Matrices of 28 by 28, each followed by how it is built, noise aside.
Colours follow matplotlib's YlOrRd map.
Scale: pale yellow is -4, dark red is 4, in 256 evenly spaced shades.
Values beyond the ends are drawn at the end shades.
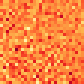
lower triangular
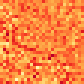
lower triangular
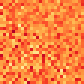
lower triangular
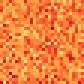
repeating rows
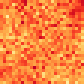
smooth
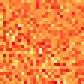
lower triangular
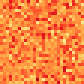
noise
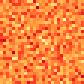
noise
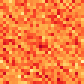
Toeplitz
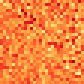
upper triangular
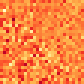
lower triangular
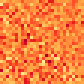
lower triangular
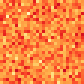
noise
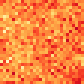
smooth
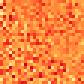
lower triangular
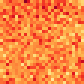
smooth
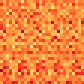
repeating columns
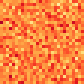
noise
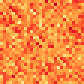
Toeplitz
